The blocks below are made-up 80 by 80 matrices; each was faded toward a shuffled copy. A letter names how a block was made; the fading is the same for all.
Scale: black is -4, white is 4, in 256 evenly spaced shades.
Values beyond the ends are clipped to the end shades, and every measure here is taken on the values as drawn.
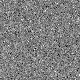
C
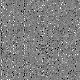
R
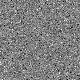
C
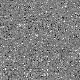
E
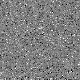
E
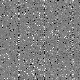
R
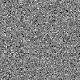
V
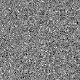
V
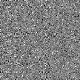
V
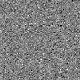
V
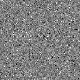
V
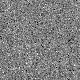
C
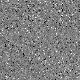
E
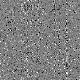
R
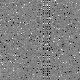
R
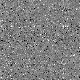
E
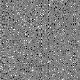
R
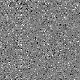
R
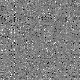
R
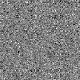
V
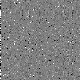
R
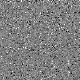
E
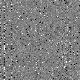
R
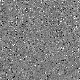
E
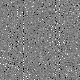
R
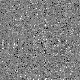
E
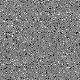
E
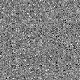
V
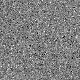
C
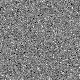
C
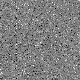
E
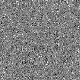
V
